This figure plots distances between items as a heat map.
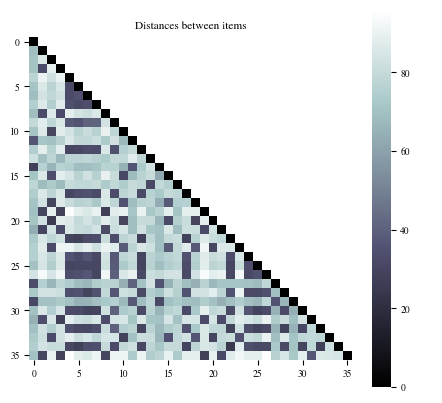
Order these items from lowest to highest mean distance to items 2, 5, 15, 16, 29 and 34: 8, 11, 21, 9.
9, 11, 21, 8
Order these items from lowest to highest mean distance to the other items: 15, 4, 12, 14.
12, 4, 14, 15
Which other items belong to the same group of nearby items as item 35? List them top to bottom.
1, 3, 8, 19, 21, 31
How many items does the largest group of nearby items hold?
15
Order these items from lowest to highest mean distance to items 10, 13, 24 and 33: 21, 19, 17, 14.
17, 14, 21, 19
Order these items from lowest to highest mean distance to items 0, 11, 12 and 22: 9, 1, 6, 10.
6, 9, 10, 1
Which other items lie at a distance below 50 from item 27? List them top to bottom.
0, 11, 14, 29
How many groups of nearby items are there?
5
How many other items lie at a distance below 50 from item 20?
6
